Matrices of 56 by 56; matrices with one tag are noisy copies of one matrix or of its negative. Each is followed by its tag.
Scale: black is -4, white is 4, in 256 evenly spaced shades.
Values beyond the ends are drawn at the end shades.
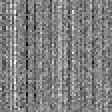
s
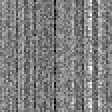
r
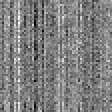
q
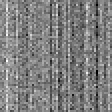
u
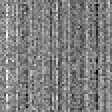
u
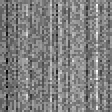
u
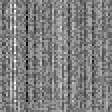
s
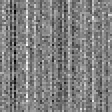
s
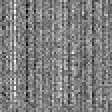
s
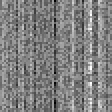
r
